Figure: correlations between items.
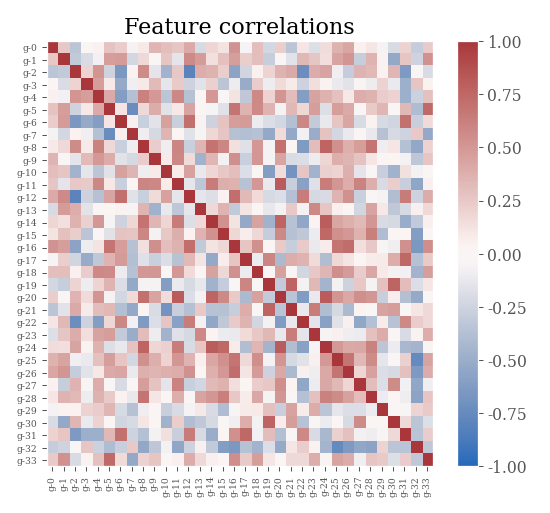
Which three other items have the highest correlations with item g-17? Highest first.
g-31, g-19, g-6
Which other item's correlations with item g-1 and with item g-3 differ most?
g-6
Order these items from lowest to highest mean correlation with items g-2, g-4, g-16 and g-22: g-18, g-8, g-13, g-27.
g-13, g-27, g-8, g-18
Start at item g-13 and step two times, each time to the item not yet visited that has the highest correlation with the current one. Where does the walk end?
g-21
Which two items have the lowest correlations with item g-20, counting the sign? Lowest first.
g-22, g-32
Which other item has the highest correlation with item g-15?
g-24
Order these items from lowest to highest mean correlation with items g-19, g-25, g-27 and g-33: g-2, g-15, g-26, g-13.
g-13, g-2, g-15, g-26
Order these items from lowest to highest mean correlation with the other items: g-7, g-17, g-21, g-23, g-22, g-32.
g-32, g-7, g-22, g-21, g-17, g-23
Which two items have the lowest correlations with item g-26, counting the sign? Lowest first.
g-32, g-21
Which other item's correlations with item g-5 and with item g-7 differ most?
g-33
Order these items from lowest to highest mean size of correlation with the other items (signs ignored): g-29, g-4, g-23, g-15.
g-29, g-23, g-15, g-4
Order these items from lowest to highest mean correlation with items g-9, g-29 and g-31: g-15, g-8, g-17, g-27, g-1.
g-15, g-8, g-27, g-1, g-17
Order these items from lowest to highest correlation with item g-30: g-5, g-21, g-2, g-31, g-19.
g-5, g-31, g-2, g-21, g-19
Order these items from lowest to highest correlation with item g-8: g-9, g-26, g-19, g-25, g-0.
g-19, g-0, g-9, g-26, g-25
